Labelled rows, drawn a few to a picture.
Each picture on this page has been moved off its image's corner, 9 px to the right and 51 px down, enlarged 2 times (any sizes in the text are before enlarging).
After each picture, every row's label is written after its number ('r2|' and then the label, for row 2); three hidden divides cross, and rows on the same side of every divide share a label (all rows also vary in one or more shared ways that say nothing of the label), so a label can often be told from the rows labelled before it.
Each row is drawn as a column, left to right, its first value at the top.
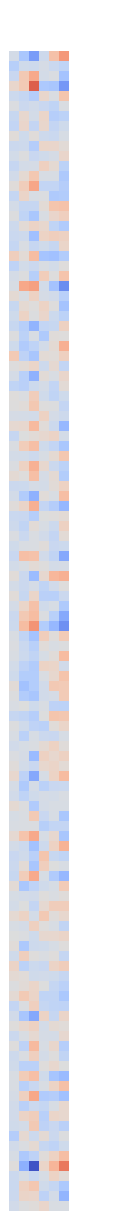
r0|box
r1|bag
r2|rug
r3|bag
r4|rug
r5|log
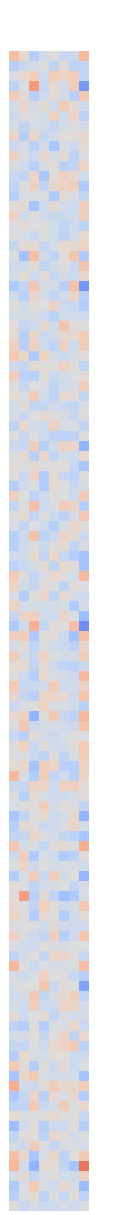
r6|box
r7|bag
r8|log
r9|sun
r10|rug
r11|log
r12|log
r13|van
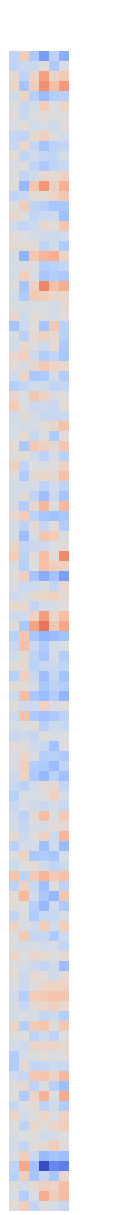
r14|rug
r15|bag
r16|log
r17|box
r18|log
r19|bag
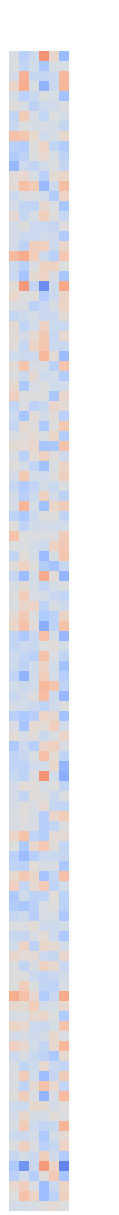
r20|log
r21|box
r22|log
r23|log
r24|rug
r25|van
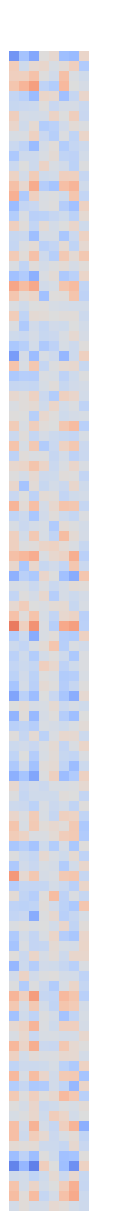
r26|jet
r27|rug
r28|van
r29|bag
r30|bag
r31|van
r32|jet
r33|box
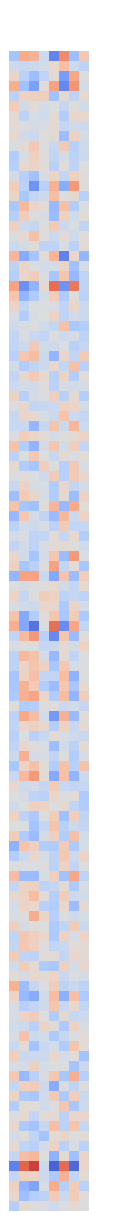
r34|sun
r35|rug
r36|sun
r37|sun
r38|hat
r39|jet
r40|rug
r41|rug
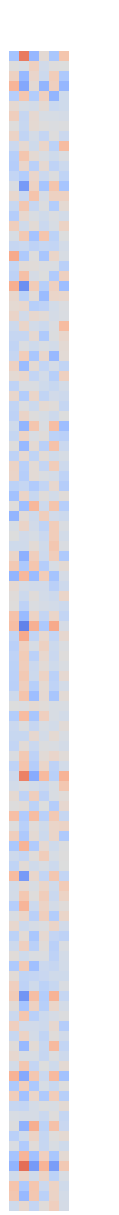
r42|sun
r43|sun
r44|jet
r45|bag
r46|van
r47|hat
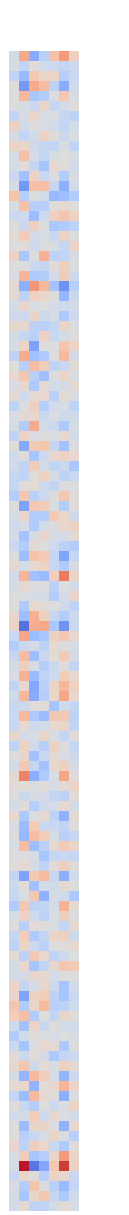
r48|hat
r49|sun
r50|bag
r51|log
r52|rug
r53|box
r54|log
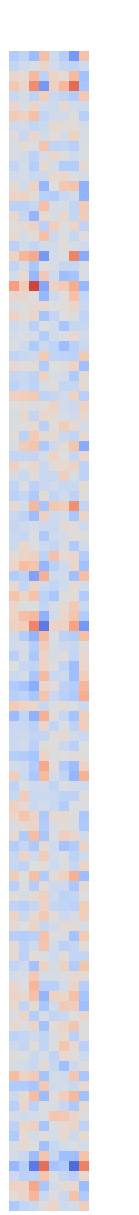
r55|sun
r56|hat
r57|sun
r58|bag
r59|rug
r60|rug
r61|box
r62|rug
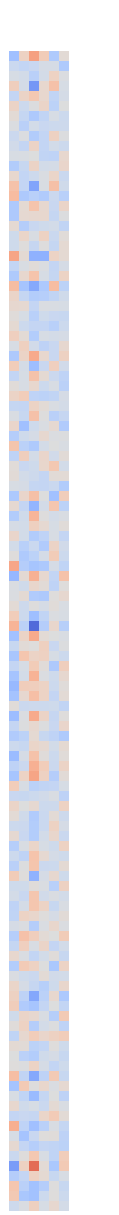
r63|hat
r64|box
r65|bag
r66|rug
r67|rug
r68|box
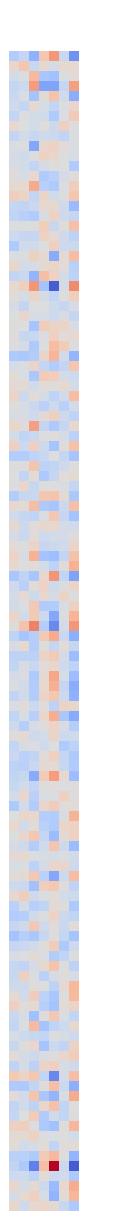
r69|jet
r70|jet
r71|rug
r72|hat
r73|log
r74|hat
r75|hat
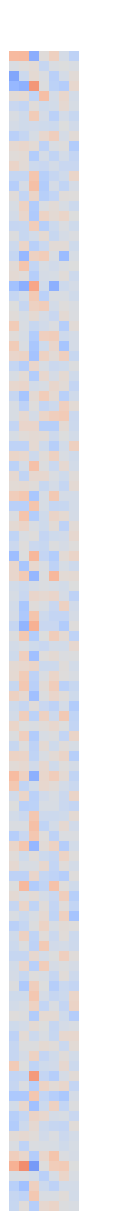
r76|hat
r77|van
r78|bag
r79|box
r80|log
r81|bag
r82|van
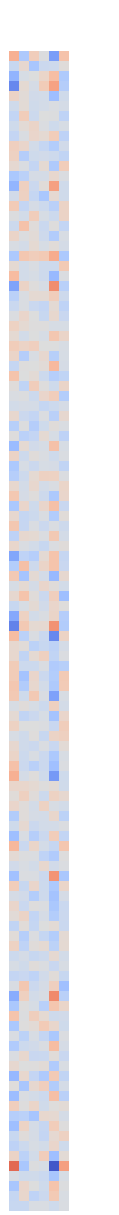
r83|hat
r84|hat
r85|log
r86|box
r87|log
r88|van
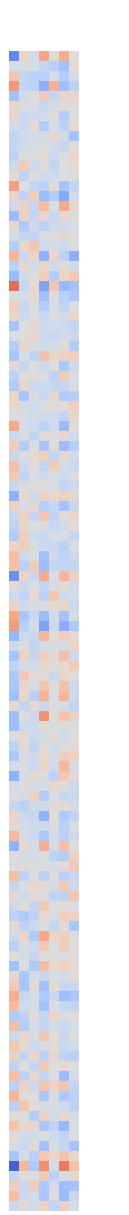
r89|bag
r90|van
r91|hat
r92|rug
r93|box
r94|box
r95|bag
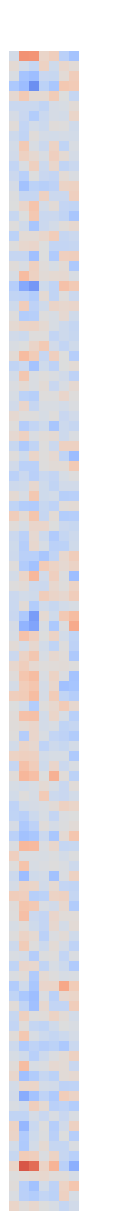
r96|jet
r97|sun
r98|van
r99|hat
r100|sun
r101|sun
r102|sun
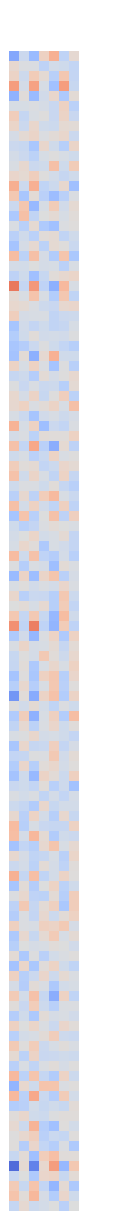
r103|bag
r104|rug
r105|van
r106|box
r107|rug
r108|box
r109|bag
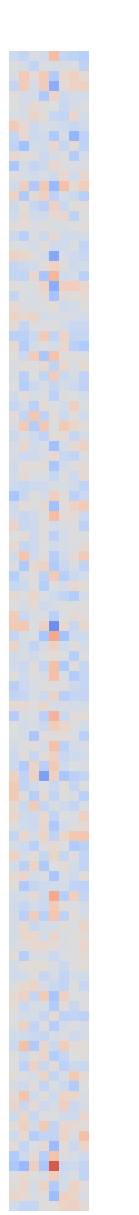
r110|hat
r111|rug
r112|sun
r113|van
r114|bag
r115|van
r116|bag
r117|rug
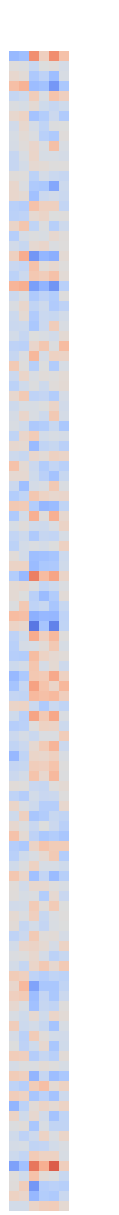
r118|sun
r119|sun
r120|rug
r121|van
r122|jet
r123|log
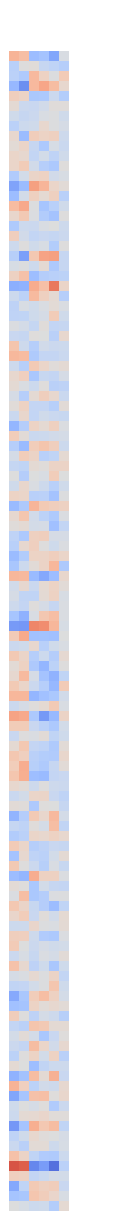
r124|box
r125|bag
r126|van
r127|log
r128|sun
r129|rug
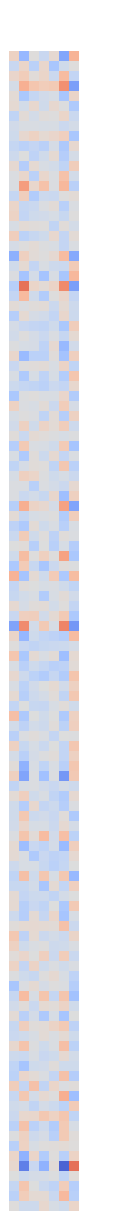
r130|rug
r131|van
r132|box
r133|rug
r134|box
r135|rug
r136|jet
